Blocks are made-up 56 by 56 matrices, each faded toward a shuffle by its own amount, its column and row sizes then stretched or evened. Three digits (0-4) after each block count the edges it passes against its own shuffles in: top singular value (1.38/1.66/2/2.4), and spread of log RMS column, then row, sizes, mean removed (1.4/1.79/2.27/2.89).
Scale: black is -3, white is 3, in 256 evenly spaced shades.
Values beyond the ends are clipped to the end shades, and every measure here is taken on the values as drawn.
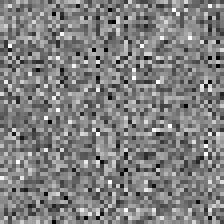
3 1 0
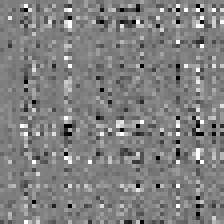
3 4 3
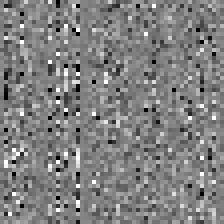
1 4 0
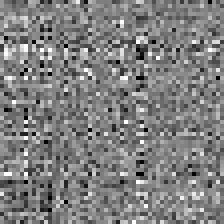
3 3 3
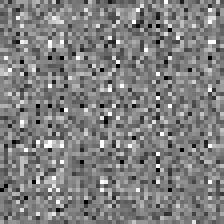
2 2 1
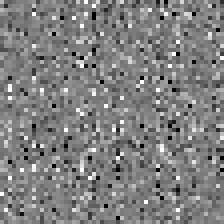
0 2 1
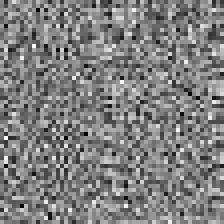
3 1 0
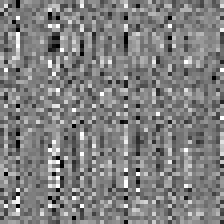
4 4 0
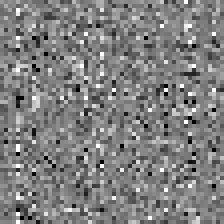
1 3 0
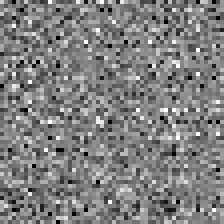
1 1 2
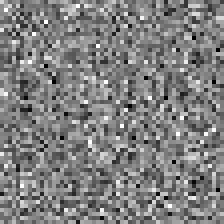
3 0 0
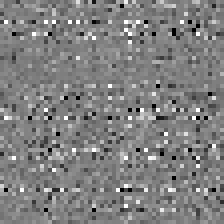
1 1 3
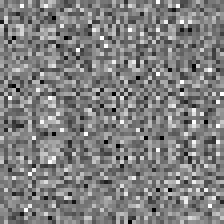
3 0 0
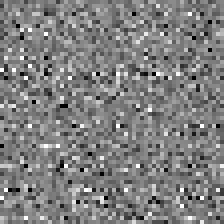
0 0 3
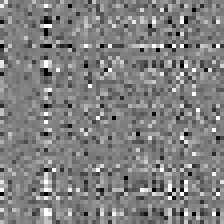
4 3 3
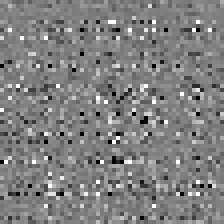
1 2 4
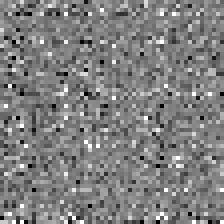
0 1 3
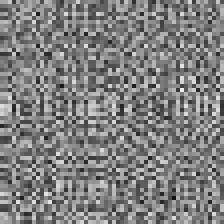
4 0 2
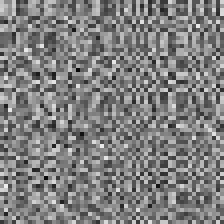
4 2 1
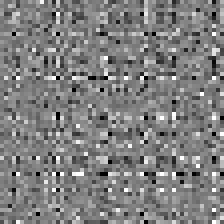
4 3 3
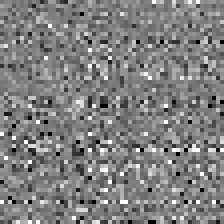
3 1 3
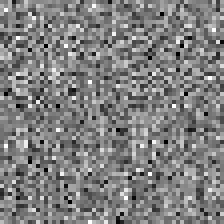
3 0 2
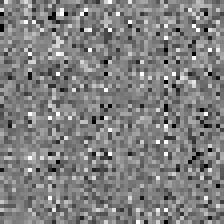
0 3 2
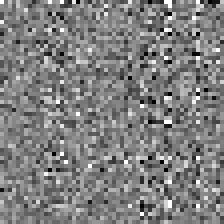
2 3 2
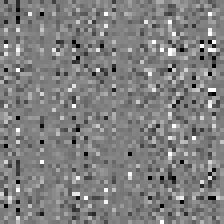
0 4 1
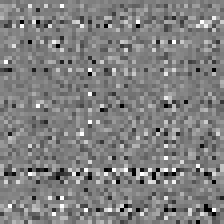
2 1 4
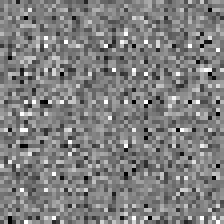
0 2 3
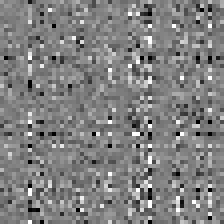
3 4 2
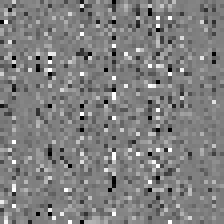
0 4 0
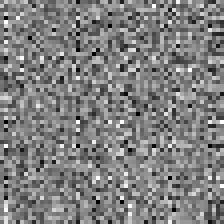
3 3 0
